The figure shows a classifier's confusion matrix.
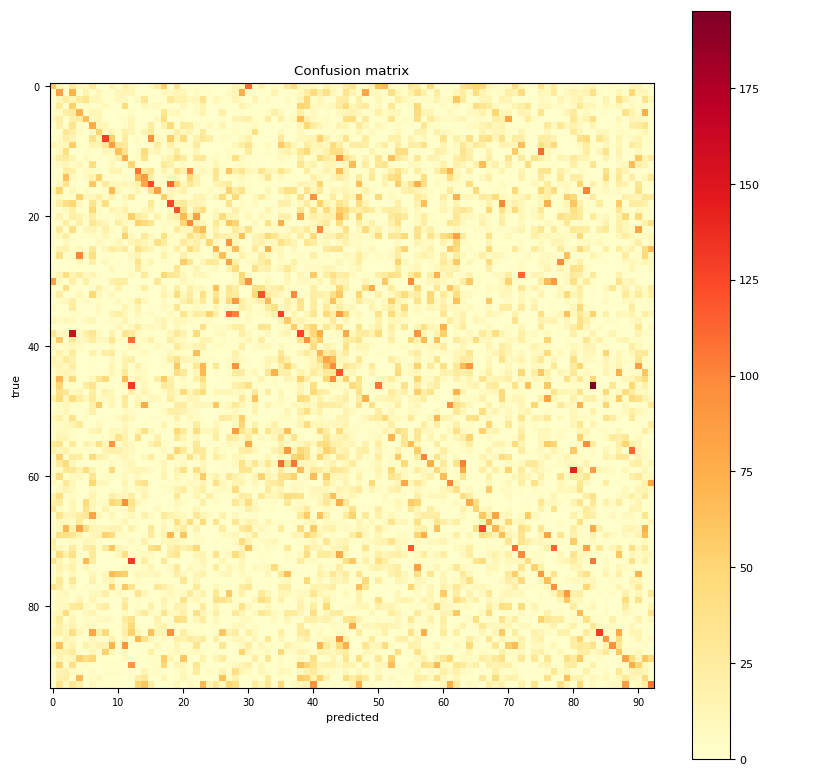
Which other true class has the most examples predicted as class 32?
60
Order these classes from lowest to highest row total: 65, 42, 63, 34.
65, 34, 63, 42
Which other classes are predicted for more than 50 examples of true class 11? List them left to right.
44, 52, 90
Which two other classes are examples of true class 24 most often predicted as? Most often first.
27, 62
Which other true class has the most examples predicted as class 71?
86
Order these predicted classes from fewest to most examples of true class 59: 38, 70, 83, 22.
22, 70, 38, 83
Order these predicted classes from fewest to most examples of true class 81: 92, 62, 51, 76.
51, 76, 92, 62
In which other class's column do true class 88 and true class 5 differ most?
70
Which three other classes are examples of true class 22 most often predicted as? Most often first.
41, 90, 23
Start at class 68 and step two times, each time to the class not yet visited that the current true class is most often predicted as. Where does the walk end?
6
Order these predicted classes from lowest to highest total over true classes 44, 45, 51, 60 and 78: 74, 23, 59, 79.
74, 59, 79, 23
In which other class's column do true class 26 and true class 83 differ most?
4
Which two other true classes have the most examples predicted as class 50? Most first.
46, 0
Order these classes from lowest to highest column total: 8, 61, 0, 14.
0, 8, 61, 14
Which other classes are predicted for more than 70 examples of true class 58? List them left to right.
35, 37, 63
